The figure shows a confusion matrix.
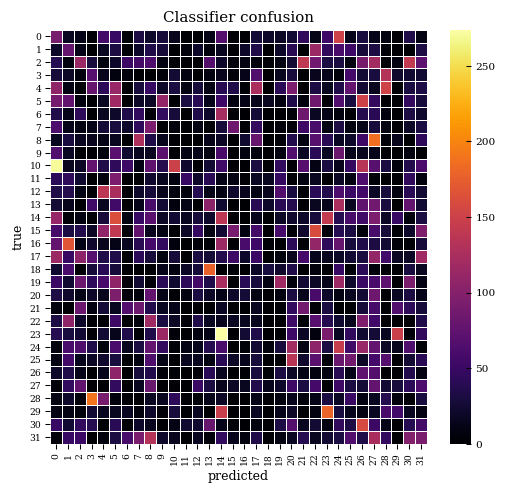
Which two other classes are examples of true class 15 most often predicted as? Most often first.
22, 5
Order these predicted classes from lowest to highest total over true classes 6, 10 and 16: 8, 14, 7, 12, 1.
12, 7, 8, 1, 14
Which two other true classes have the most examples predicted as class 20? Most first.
25, 24
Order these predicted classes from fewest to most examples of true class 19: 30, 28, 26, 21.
21, 26, 28, 30
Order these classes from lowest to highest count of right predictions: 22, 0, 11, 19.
11, 22, 0, 19
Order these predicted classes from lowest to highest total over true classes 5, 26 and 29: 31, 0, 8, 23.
31, 8, 0, 23
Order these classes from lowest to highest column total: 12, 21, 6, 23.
6, 12, 21, 23
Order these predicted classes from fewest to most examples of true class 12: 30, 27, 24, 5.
27, 30, 24, 5
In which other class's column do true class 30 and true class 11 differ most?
26
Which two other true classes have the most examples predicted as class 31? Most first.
17, 15
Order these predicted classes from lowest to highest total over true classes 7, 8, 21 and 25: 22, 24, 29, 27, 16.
16, 29, 24, 22, 27
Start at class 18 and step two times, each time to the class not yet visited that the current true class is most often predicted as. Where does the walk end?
24
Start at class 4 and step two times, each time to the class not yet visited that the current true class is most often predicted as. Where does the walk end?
3
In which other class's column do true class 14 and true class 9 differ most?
23
